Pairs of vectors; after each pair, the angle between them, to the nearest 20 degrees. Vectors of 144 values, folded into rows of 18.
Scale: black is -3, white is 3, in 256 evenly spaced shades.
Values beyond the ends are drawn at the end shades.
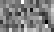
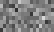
80 degrees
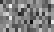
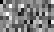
20 degrees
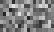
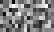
20 degrees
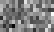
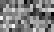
160 degrees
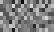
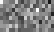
60 degrees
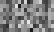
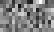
60 degrees
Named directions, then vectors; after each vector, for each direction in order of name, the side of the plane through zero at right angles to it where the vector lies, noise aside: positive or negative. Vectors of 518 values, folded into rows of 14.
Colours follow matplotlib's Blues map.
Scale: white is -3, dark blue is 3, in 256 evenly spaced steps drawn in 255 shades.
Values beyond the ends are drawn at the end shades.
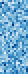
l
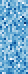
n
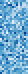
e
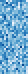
positive, negative, negative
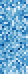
positive, negative, negative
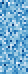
positive, positive, negative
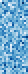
negative, positive, negative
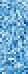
positive, positive, positive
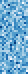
positive, negative, positive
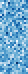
negative, negative, positive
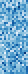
negative, positive, positive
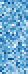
negative, negative, negative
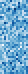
negative, positive, positive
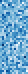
positive, negative, positive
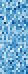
negative, positive, positive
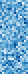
positive, positive, positive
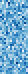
negative, negative, positive
